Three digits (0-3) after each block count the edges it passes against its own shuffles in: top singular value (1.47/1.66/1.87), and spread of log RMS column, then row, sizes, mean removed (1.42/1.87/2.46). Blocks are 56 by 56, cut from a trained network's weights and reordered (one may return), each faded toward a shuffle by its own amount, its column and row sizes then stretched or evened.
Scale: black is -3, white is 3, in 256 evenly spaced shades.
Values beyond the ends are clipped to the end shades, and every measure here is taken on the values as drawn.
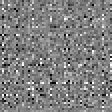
2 3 3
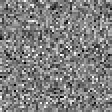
1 1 1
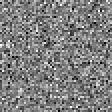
0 0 1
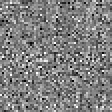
0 1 2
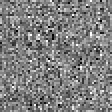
0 2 0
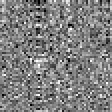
3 2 1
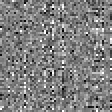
1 3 0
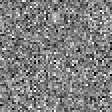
0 1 0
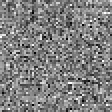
1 0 1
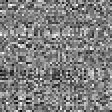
3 0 2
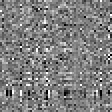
3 3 2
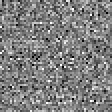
1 1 2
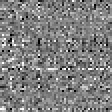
2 2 3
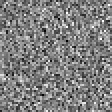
1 0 0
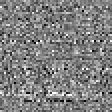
2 0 3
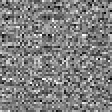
3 0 2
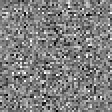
1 2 1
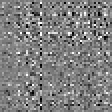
3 3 3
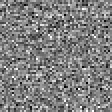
0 0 1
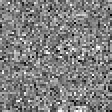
0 0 1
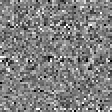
1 0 2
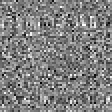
3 1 2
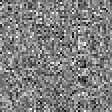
2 2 0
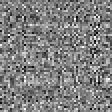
3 2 1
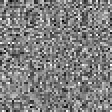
3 0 2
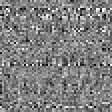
3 0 3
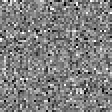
0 1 2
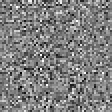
3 2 2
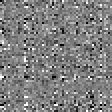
2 3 3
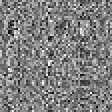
3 2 0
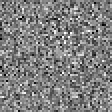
1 0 1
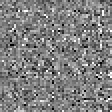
0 2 2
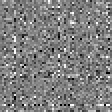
1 3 2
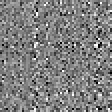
2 3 1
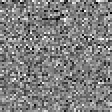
1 0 2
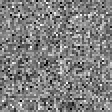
0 1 1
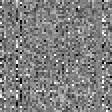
1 3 0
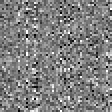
1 3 0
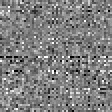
2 2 3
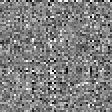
3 2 2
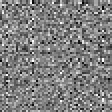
3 2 1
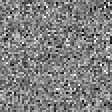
0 0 1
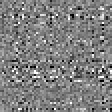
2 2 3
